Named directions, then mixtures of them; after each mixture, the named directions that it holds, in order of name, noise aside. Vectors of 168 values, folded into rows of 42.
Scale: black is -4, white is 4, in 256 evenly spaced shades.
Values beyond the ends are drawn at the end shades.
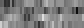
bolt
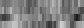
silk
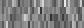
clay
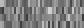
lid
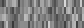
clay, lid, silk.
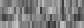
clay, lid, silk.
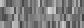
lid, silk.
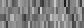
clay.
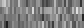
bolt, clay, lid.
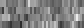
lid, silk.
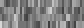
bolt, lid, silk.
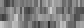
bolt, lid, silk.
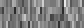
clay, lid.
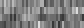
bolt, clay, lid.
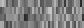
clay, lid.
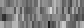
lid, silk.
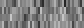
clay.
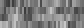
bolt, lid, silk.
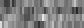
bolt.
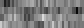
bolt.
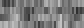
bolt, silk.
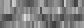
bolt, clay, silk.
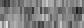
bolt, clay, silk.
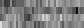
bolt.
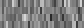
clay.
